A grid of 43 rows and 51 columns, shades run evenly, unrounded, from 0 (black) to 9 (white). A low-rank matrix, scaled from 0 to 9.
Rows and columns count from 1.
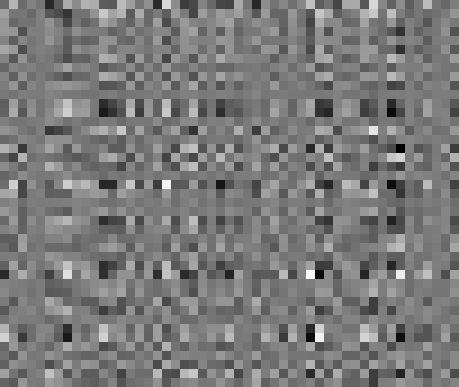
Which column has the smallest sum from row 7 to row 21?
44
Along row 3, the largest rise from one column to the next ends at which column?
36
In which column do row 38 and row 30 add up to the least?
45
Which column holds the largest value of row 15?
42
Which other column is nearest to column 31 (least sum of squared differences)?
9
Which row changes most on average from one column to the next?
31
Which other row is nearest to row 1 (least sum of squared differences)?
41
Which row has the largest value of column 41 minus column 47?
38
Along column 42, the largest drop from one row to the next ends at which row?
16
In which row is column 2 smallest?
18
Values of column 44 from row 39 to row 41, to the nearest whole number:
3 5 4
